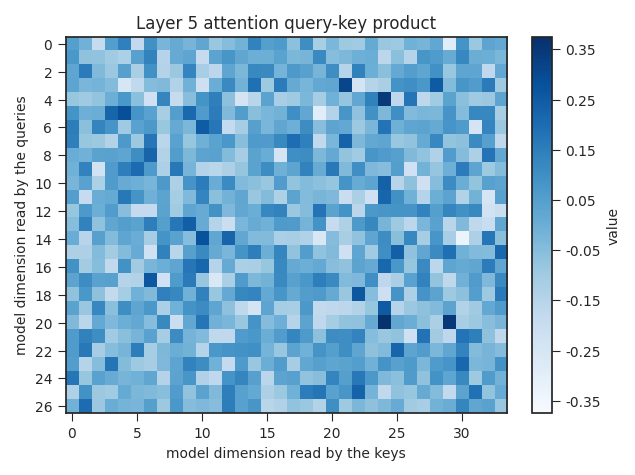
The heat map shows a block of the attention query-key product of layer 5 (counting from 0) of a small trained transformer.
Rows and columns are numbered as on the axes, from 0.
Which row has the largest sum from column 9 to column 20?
18
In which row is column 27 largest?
21
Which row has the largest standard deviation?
3
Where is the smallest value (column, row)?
30, 14
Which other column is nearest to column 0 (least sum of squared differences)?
17
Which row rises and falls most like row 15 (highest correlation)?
20
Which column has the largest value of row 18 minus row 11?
22
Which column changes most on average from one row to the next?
24
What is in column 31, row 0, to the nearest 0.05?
-0.1
